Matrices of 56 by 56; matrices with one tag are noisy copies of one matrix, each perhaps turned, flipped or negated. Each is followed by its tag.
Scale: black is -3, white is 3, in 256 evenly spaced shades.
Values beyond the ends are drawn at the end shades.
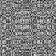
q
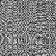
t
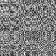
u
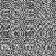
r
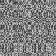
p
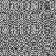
r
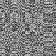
p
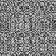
q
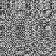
u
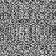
q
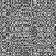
q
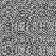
r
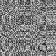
u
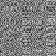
r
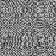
t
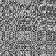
u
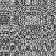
u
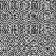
r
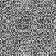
q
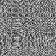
t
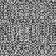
q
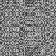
q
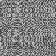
t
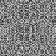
q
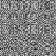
r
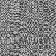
t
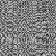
t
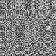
u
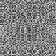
q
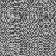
t
